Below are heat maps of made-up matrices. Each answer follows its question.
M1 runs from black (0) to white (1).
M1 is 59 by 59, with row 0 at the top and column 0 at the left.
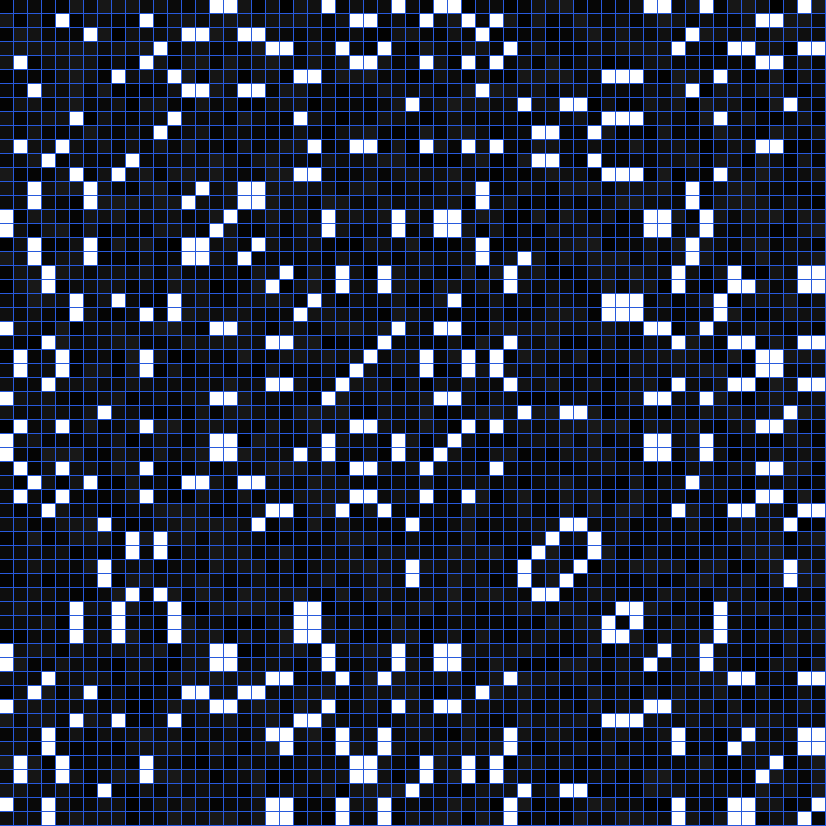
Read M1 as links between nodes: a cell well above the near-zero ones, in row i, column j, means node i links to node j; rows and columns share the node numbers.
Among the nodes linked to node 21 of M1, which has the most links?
node 32
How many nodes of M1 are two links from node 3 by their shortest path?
5
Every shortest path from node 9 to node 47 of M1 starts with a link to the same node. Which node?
node 11
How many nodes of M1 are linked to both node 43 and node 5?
7
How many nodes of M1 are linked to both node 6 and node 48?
0
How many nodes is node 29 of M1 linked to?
5
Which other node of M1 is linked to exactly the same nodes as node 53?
node 19
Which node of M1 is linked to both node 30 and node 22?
node 10
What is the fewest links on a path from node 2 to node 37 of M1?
2
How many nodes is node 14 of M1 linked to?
7
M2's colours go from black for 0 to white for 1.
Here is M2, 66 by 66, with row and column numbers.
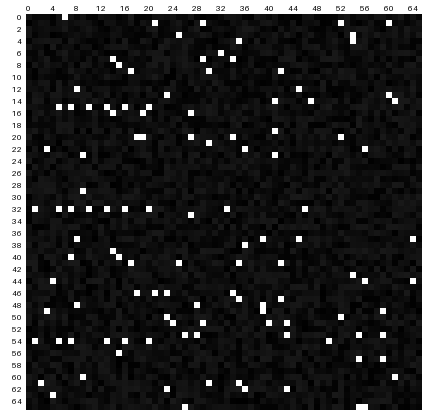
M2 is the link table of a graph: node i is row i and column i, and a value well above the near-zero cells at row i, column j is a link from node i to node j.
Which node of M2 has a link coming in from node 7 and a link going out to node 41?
node 14
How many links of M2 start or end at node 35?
4
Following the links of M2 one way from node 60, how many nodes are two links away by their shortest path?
5
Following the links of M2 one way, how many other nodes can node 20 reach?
10
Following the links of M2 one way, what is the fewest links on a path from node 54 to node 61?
3
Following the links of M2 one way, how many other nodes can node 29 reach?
4
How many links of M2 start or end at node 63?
1
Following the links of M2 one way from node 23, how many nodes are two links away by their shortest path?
5
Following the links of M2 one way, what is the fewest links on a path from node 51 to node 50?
3
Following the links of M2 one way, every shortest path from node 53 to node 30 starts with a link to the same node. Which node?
node 43
